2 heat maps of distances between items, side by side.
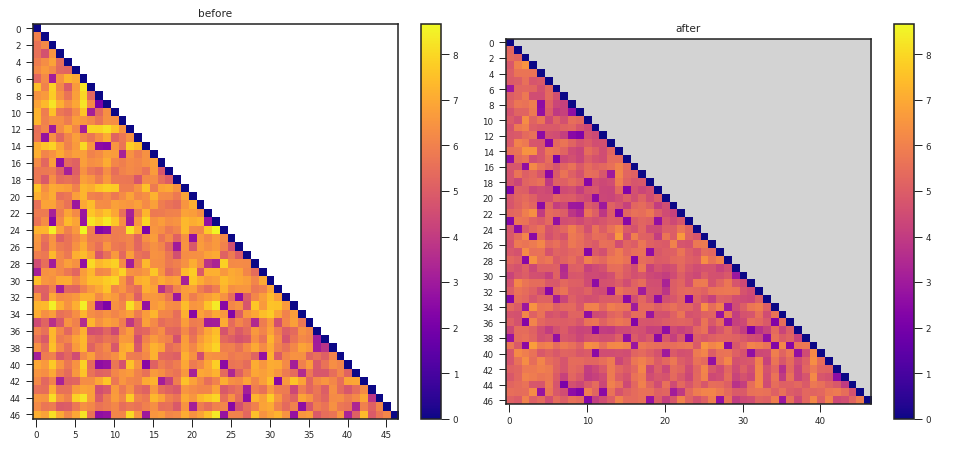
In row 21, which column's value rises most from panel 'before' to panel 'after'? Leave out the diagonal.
5
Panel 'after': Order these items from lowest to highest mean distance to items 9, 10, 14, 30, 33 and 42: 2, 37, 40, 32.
37, 40, 32, 2
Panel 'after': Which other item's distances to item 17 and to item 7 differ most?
44
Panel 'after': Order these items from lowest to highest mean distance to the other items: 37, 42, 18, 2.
37, 18, 42, 2
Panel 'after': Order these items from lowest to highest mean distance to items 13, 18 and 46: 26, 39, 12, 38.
12, 38, 26, 39
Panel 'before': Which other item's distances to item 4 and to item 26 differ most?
32
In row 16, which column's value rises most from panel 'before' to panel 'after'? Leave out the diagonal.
3
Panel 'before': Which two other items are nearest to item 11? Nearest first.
15, 40
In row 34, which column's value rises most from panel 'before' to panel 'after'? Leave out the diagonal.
25
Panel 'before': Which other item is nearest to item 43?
27
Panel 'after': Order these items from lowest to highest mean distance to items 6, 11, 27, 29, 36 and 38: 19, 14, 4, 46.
19, 46, 4, 14
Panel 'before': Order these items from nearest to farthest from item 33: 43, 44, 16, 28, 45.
43, 44, 45, 16, 28
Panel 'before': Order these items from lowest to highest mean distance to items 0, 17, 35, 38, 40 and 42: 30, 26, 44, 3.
3, 26, 44, 30
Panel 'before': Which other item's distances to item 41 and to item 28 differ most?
6
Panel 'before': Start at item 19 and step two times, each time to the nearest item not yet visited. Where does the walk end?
12
